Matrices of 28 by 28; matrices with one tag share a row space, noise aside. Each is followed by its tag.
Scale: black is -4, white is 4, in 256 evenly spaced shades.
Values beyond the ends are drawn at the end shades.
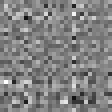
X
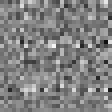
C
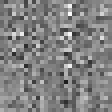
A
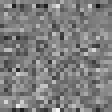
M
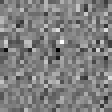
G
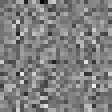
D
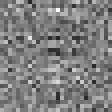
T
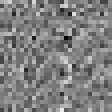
A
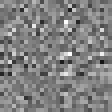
A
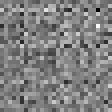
C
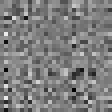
X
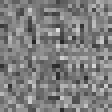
T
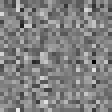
D
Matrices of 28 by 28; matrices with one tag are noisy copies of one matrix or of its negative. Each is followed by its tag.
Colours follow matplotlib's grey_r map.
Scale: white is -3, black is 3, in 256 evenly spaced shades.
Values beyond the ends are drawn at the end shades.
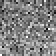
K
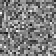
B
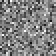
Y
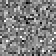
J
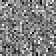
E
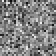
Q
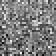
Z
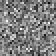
J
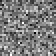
B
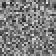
Q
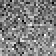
K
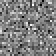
B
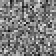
Y
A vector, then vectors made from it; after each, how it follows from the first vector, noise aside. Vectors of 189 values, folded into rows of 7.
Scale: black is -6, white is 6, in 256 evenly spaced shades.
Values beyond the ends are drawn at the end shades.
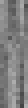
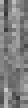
reversed.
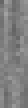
reversed, negated, shrunk.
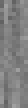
reversed, negated, shrunk.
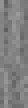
reversed, shrunk.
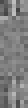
wrapped around, negated, partly zeroed.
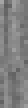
reversed, shrunk.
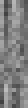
reversed.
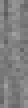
reversed, shrunk.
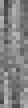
reversed.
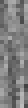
negated.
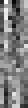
reversed, negated, scaled up.
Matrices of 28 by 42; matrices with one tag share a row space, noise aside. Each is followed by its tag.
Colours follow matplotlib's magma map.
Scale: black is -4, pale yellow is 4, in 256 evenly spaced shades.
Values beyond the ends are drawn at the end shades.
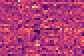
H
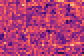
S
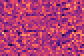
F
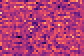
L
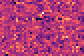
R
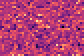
R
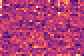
L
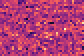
H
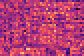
S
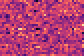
H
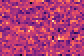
L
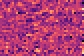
H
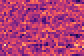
S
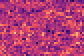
S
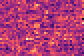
H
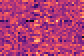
H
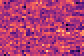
S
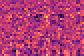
R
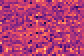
L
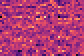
L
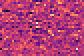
L
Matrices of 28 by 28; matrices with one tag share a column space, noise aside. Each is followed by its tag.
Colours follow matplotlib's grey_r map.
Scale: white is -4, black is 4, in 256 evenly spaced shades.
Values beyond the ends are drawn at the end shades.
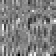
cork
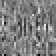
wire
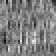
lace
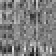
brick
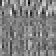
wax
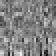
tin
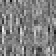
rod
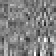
tin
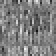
rod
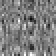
cork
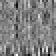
brick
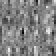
rod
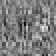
wire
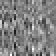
cork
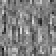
rod
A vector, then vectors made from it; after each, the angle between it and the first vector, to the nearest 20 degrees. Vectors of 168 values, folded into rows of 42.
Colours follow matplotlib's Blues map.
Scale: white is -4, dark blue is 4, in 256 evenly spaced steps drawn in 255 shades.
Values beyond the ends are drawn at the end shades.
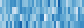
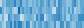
40 degrees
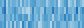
120 degrees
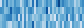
80 degrees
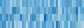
160 degrees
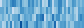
40 degrees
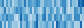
100 degrees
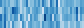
140 degrees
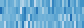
100 degrees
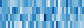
160 degrees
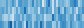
60 degrees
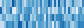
40 degrees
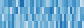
100 degrees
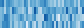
120 degrees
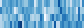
40 degrees
